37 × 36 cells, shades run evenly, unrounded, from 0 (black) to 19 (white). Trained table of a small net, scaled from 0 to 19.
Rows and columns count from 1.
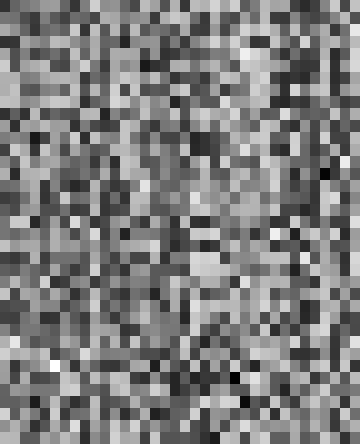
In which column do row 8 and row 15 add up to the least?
34
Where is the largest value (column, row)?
6, 31
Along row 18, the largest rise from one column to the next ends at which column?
33
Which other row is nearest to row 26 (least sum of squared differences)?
1
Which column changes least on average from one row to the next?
11
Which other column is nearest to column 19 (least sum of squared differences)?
2
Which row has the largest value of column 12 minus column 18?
9
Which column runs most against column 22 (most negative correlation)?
13
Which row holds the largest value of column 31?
22
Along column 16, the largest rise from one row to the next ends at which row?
7
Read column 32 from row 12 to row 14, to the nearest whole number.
5 4 6
